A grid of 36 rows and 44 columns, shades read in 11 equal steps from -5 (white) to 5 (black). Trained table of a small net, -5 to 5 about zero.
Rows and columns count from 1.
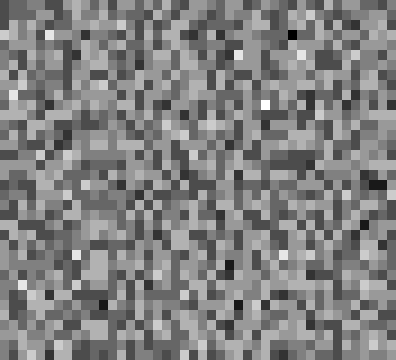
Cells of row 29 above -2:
30
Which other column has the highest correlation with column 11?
12
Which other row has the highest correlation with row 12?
17
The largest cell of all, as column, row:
33, 4
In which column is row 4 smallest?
6
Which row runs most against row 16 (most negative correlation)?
14
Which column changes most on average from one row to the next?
35
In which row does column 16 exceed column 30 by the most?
11
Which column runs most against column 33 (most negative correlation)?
8
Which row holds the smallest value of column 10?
19
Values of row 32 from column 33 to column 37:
-1 -1 2 -1 -2
